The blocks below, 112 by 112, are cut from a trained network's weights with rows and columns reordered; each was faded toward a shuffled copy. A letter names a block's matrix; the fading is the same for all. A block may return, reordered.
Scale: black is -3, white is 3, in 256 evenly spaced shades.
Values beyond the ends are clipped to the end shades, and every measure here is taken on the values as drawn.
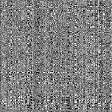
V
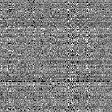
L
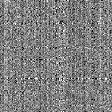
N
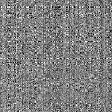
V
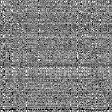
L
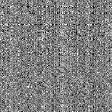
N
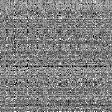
L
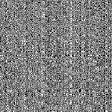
N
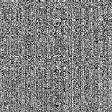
N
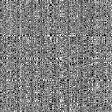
V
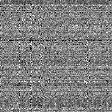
L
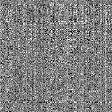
V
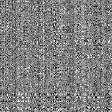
V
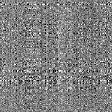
V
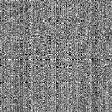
N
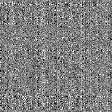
V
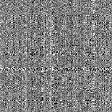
V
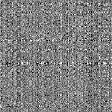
N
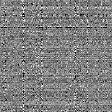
L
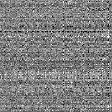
L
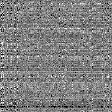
L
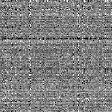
L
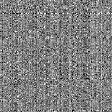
N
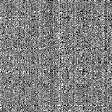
V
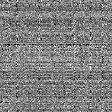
L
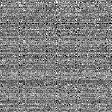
L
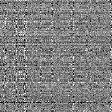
L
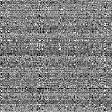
L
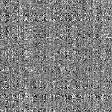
V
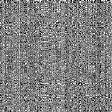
V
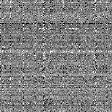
L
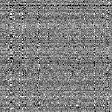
L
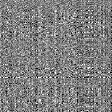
N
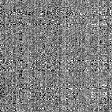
V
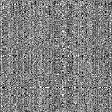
N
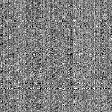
N
